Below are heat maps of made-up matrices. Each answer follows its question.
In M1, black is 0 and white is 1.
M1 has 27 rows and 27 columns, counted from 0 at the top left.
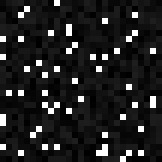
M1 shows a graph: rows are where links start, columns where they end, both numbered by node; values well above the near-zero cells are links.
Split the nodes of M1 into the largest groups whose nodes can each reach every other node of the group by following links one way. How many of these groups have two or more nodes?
2
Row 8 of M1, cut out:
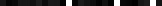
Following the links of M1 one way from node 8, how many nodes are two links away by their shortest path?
9
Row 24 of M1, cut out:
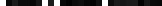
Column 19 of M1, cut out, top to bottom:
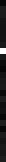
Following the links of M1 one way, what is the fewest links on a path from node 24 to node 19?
5
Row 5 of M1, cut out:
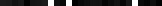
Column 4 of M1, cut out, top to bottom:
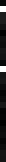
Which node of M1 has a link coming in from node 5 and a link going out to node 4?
node 11
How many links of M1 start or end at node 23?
2
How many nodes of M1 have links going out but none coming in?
6
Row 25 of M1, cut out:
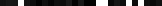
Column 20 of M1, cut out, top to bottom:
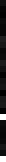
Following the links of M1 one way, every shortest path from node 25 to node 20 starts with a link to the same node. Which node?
node 17
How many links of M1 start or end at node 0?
6
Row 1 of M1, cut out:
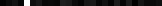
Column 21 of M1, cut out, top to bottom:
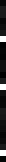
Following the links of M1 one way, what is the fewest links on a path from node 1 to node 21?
5
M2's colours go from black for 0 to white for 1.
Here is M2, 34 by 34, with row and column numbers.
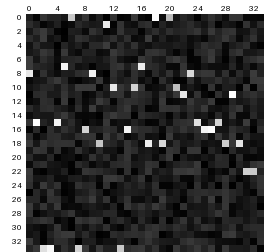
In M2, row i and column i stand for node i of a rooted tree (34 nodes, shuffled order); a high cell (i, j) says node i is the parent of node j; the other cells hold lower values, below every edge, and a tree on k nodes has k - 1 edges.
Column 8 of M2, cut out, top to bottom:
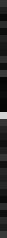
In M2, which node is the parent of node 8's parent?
7
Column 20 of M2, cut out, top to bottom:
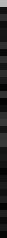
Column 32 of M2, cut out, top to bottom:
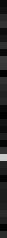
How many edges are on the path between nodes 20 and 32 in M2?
8
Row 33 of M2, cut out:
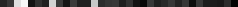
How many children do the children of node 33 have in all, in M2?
2
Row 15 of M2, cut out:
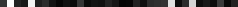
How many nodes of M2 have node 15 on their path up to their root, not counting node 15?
9
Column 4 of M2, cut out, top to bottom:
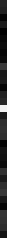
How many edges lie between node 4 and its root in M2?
8
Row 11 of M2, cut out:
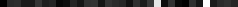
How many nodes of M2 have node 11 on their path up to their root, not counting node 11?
4
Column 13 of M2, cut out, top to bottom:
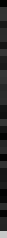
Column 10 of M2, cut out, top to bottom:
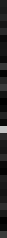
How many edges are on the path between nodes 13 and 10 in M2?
7
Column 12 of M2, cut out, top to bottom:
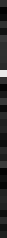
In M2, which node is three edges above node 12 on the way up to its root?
0
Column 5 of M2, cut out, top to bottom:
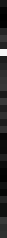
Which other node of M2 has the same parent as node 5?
16
